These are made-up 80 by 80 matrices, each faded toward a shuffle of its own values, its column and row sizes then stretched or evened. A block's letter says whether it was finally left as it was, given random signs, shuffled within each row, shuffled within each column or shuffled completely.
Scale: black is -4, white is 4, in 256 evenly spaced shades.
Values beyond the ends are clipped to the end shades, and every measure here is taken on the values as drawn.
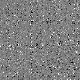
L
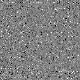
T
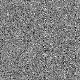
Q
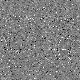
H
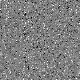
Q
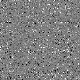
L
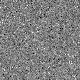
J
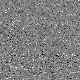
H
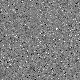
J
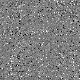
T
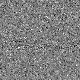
H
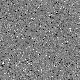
J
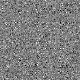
T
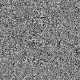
T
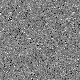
J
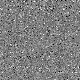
H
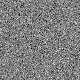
J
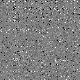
T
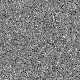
J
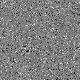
H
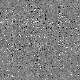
T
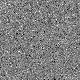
J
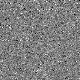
H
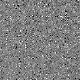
L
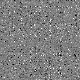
T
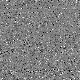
H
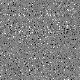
L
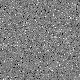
J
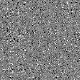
T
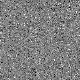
Q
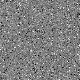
Q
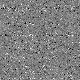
H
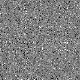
T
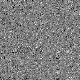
T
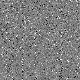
Q
